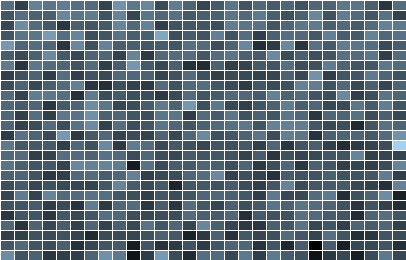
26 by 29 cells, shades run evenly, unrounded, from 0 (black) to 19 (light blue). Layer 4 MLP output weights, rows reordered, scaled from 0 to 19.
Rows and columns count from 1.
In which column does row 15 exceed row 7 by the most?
29
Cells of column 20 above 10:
6
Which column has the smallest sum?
19
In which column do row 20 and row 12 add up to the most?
7
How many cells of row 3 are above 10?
10
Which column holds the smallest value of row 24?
14
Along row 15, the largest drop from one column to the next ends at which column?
9
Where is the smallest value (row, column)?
25, 23
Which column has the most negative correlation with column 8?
22
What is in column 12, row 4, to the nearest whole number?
15
